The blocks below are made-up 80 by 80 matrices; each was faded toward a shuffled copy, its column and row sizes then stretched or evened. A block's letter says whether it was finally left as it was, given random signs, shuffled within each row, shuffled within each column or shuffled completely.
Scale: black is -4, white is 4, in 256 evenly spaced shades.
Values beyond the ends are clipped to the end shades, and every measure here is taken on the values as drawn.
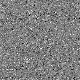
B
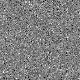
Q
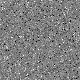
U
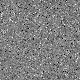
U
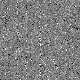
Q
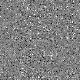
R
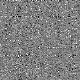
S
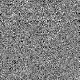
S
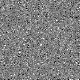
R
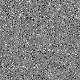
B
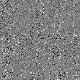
R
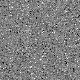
Q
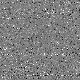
B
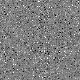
R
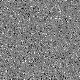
B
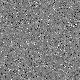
U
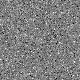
U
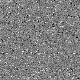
B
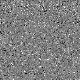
R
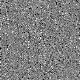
Q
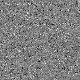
B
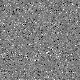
B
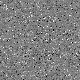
B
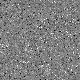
U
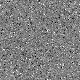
U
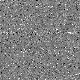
B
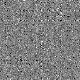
S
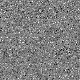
B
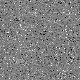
B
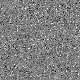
B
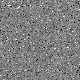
B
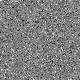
U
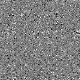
R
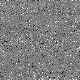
B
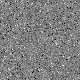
U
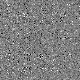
R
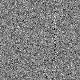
Q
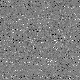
B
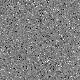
U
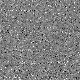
B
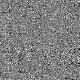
R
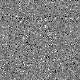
S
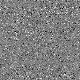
B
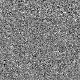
B
